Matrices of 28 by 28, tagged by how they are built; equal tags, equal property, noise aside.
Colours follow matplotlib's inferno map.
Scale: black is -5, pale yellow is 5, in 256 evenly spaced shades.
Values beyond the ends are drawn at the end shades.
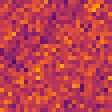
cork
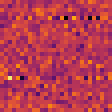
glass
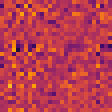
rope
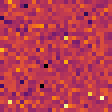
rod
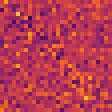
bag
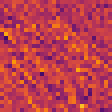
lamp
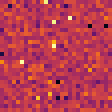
rod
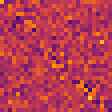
bag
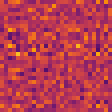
rope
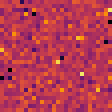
rod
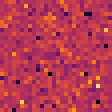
rod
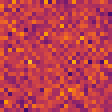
lamp
